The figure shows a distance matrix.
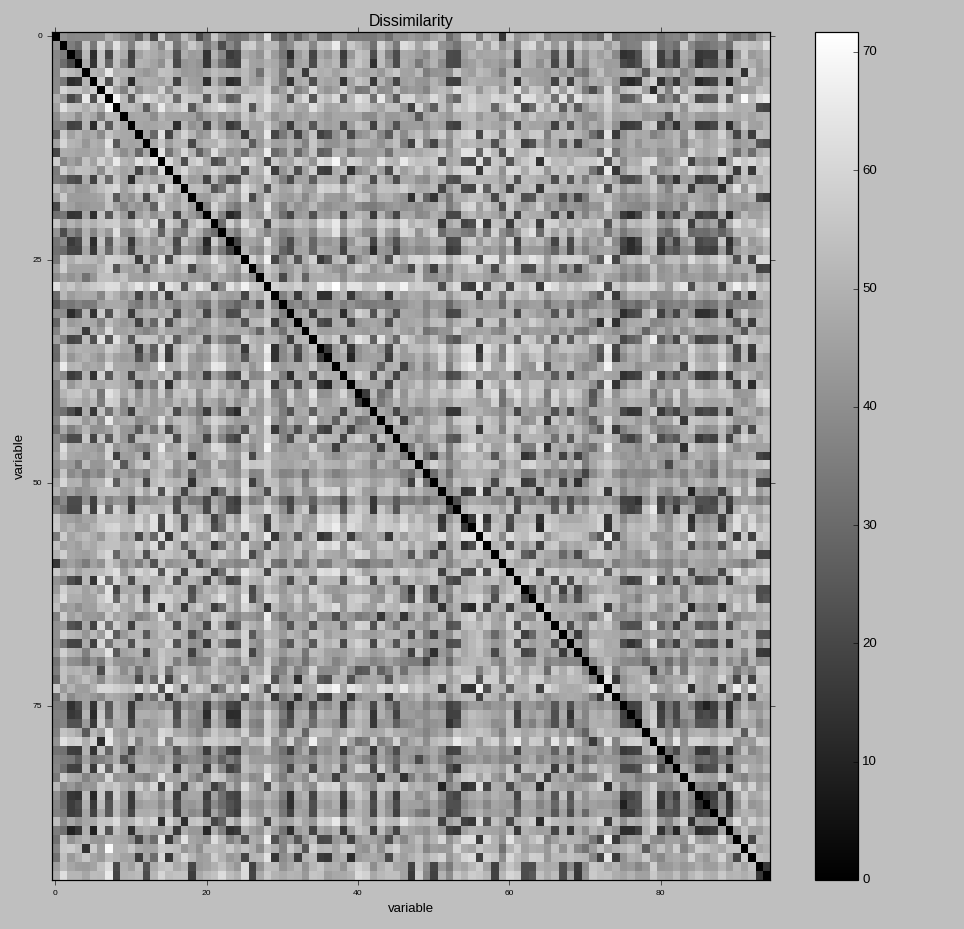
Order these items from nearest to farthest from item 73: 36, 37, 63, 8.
63, 8, 36, 37
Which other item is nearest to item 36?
39
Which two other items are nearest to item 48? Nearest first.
81, 9
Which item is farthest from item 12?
7
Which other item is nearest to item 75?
86
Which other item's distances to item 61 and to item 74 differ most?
15
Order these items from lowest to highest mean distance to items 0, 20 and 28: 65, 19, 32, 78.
19, 32, 78, 65
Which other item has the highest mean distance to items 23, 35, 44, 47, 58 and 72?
28
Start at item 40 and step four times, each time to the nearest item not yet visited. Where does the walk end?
6
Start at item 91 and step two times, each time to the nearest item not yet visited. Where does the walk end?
33
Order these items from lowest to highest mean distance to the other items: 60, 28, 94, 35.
35, 94, 60, 28
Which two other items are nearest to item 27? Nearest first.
30, 33
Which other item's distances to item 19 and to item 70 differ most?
49
